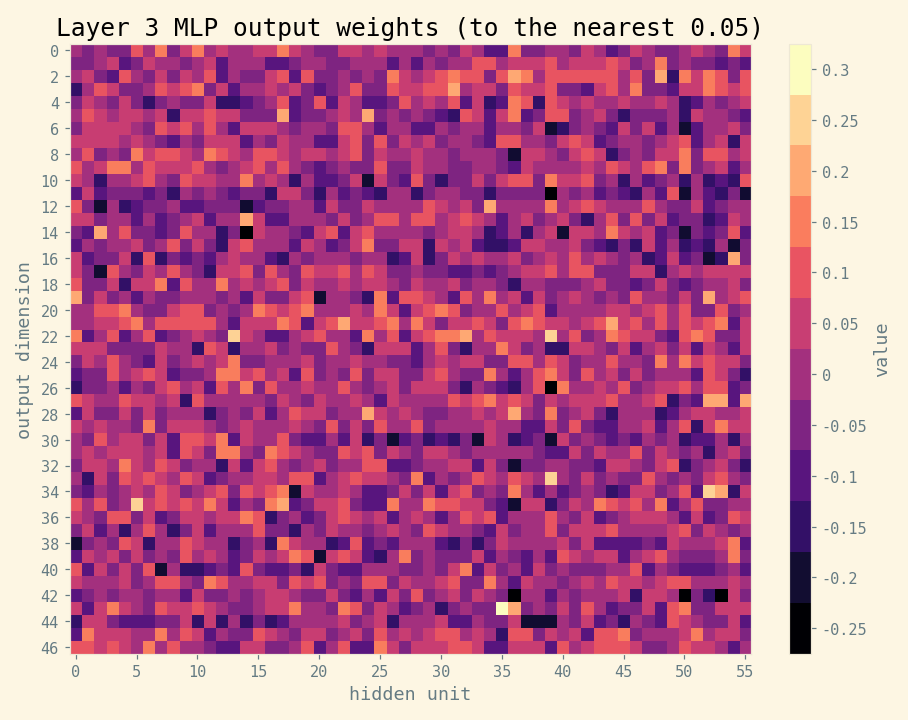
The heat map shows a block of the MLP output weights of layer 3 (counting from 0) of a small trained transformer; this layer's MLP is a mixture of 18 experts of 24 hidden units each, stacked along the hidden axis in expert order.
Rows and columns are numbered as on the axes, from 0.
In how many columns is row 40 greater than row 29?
15
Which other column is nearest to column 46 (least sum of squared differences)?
29
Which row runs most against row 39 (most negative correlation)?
22
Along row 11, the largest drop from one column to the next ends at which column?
50
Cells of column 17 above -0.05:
34
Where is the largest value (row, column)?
43, 35
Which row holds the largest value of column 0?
19
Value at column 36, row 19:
0.05
